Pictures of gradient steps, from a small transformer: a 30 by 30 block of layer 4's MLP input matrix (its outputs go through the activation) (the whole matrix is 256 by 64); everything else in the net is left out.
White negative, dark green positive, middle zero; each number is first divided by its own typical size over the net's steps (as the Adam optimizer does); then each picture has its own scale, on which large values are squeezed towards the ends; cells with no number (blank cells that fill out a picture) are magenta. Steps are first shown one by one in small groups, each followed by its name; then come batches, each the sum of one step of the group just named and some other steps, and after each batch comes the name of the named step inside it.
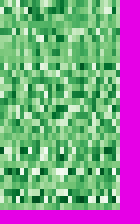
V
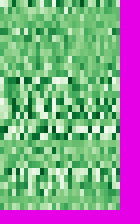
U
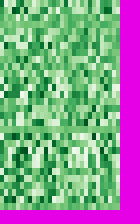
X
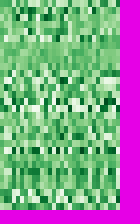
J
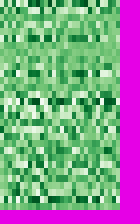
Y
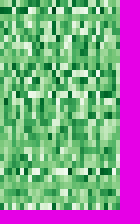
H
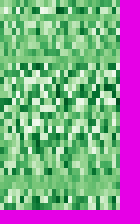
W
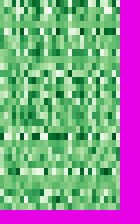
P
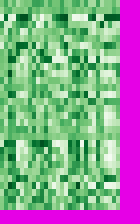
V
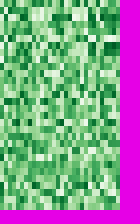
W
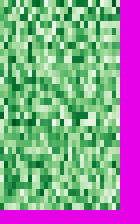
P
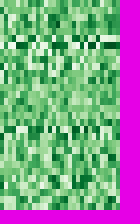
V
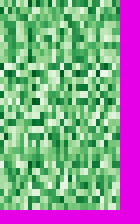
Y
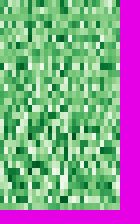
V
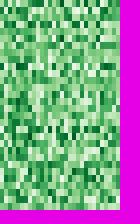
V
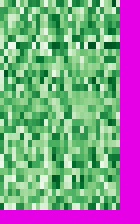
P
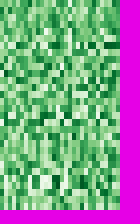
H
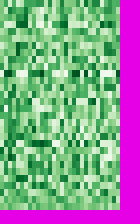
W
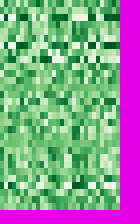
Y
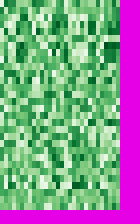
U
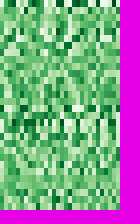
P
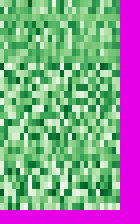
U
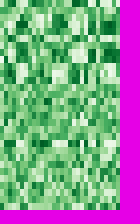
P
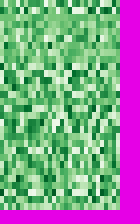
X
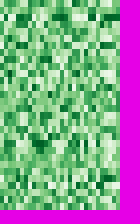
W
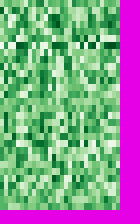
X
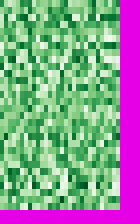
V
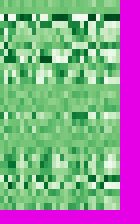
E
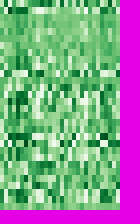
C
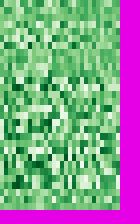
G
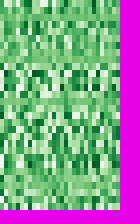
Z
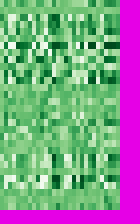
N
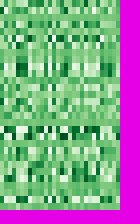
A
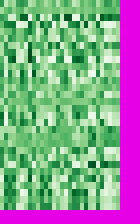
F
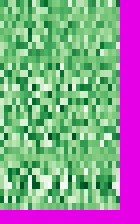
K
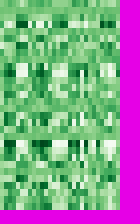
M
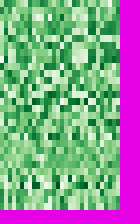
K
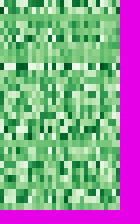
A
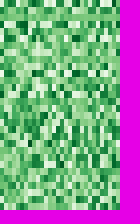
Z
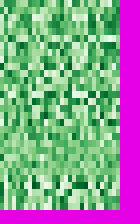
K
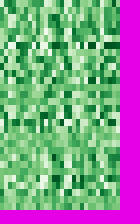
N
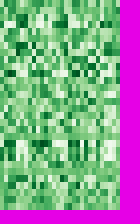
M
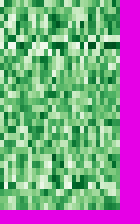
N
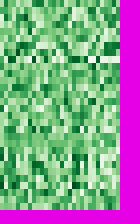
G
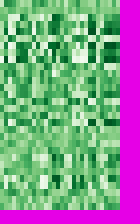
N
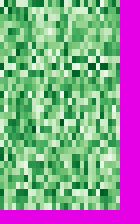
C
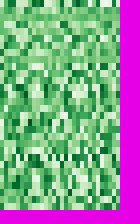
G
